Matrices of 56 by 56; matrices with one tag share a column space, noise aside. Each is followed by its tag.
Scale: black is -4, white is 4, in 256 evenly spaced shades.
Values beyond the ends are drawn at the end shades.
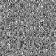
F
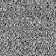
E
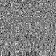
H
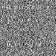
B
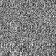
H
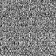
E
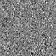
E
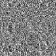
H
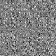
E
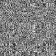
H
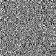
B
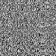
E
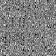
E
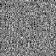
F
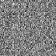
F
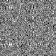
B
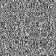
F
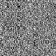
F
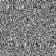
B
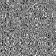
E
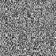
E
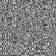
E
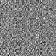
E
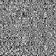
E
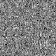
F
